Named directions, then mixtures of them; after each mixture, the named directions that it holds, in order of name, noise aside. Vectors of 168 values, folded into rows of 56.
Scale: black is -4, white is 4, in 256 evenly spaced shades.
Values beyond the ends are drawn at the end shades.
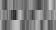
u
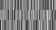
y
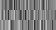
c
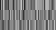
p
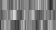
u.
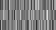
p, y.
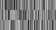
c, p.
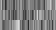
c, p, u.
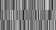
p, y.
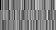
p, y.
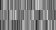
p, u, y.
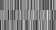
y.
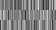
c, y.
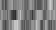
u.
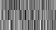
c.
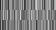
p, y.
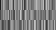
c, p.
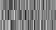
c.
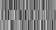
c.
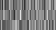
p, u, y.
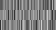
y.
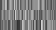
c, u, y.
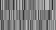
p, y.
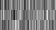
p, u, y.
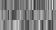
c, u, y.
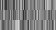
c, p, u.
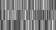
c, u, y.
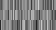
u, y.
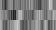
u.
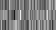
p, u, y.
